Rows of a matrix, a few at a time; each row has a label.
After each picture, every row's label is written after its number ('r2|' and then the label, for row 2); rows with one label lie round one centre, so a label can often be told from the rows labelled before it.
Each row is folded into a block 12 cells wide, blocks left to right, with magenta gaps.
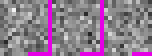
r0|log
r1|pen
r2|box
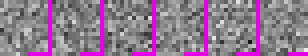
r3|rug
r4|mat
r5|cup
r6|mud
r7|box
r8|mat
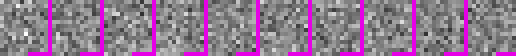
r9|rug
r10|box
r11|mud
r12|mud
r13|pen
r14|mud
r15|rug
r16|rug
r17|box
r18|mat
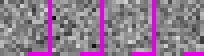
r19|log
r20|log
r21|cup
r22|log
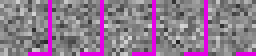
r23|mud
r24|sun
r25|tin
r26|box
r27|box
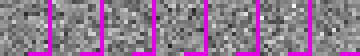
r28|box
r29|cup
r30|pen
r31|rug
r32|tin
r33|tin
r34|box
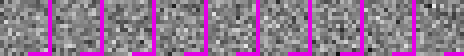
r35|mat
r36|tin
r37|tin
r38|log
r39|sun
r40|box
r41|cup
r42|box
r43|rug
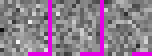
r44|mud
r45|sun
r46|box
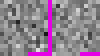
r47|tin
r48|mud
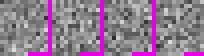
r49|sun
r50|log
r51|rug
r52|mud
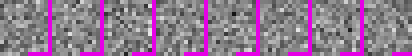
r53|mud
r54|cup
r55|pen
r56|box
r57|box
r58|tin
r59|box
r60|sun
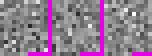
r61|mud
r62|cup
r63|pen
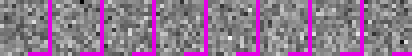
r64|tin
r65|log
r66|mat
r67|mat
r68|rug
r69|log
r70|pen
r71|pen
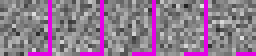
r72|log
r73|tin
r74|mat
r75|sun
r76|mud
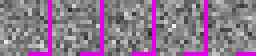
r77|rug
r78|log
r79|tin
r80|sun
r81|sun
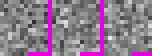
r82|mat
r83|mud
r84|box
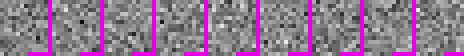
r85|mud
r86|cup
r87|tin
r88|rug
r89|tin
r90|log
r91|cup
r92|sun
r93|rug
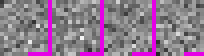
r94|box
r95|rug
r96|sun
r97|tin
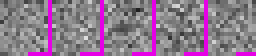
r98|pen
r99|box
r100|mat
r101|box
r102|box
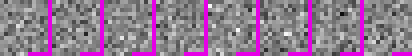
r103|cup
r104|mat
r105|pen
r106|sun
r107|pen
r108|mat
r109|mat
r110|mat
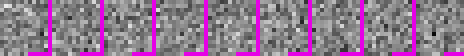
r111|log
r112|rug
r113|mud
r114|box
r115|cup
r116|cup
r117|box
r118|cup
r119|log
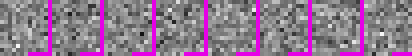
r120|sun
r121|mat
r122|pen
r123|mud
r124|log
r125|mat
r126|pen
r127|cup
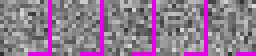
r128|tin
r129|mat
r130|rug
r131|mat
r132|pen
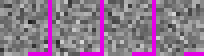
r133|box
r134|tin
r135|mud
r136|box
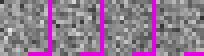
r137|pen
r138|cup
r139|log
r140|mud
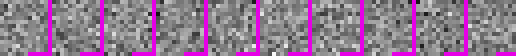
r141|sun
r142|pen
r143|cup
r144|pen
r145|pen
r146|log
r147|rug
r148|sun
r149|cup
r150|box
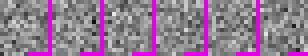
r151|cup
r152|cup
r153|mat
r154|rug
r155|mud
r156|rug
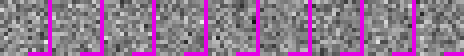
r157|cup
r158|rug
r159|cup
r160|mat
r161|sun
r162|mud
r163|tin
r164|pen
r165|box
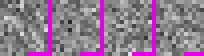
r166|box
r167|tin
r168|mud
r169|mat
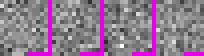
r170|cup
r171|pen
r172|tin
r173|mat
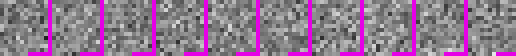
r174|tin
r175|tin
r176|cup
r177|cup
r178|sun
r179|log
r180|tin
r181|cup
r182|mud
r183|mud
